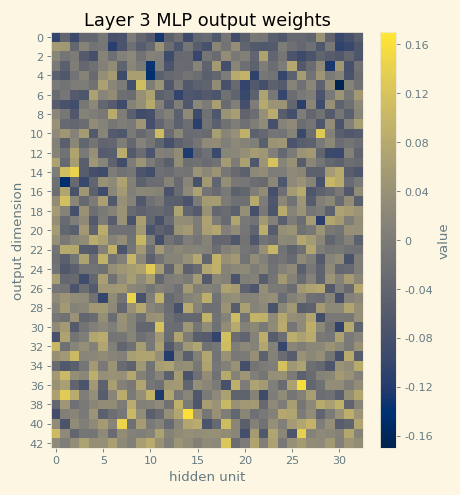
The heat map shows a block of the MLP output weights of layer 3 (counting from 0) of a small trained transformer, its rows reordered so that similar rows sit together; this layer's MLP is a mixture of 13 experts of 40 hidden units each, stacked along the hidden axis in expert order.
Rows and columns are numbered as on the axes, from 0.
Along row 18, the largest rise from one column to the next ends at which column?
24
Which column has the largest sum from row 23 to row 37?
18
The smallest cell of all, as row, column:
5, 30
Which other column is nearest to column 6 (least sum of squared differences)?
32
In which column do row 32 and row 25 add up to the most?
0
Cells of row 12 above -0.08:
29
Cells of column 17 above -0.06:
38
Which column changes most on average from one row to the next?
1
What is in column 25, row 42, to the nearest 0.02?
0.04
